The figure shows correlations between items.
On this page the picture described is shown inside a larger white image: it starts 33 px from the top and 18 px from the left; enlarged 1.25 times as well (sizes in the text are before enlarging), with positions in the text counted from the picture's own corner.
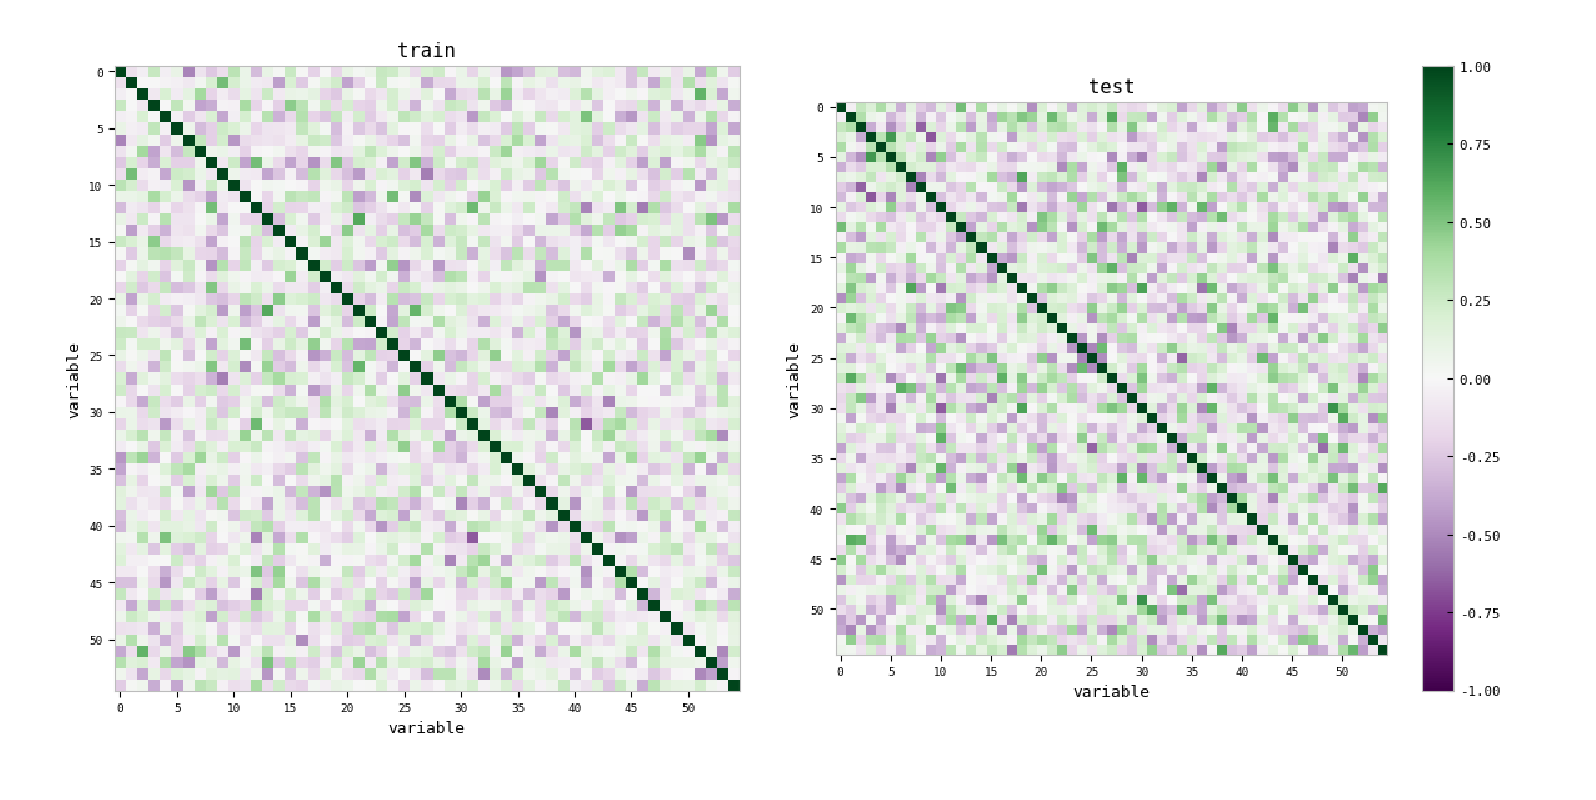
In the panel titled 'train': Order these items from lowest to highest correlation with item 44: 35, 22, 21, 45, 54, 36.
21, 35, 36, 22, 54, 45
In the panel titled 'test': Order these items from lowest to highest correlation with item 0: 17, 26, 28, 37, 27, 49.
37, 49, 28, 17, 26, 27
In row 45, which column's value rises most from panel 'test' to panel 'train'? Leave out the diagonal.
6
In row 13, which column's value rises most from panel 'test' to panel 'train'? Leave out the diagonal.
21
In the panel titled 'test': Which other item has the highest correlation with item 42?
25
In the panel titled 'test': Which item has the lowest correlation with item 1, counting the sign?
52
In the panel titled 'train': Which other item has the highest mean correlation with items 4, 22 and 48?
41
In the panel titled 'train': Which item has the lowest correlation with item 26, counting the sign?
11
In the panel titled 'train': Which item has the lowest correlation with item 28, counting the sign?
17
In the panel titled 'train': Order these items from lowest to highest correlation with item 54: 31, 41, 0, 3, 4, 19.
3, 0, 41, 4, 19, 31
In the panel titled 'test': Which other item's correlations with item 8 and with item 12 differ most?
2
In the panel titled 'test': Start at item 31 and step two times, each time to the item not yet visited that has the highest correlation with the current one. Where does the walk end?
34
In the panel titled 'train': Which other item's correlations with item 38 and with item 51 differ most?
40
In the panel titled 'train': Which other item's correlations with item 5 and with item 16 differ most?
9
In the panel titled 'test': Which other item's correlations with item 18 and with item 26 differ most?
7
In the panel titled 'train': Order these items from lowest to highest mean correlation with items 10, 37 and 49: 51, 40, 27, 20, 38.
51, 38, 20, 40, 27
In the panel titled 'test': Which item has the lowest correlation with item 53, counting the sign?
31
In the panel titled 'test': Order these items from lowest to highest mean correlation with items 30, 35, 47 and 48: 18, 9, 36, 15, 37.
36, 15, 18, 37, 9
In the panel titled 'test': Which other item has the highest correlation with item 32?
10
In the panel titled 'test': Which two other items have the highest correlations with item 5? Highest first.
3, 10
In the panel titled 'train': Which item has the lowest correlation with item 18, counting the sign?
37
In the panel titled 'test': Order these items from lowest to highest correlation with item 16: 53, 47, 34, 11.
47, 11, 53, 34
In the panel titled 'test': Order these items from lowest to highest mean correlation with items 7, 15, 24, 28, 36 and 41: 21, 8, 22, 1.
8, 22, 1, 21
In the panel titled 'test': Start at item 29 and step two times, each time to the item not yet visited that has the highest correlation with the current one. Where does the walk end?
43
